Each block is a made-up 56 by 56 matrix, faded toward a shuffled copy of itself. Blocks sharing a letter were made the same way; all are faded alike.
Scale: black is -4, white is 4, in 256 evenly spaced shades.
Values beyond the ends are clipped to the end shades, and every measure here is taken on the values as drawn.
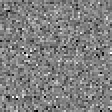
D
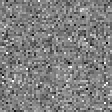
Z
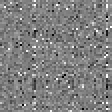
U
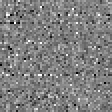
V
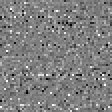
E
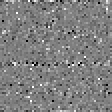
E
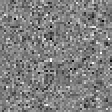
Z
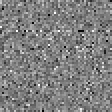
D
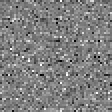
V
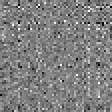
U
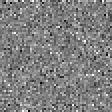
D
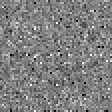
V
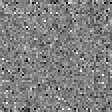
V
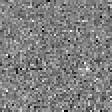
D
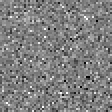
V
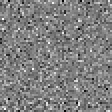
Z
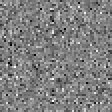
Z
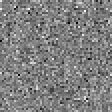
D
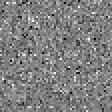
V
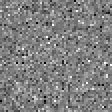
V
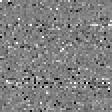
E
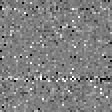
E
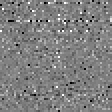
E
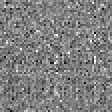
Z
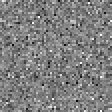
D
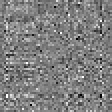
U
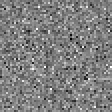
D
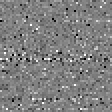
E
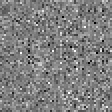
Z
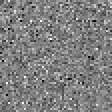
D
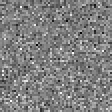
D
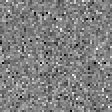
V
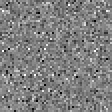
V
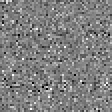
V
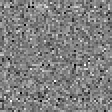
D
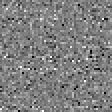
V
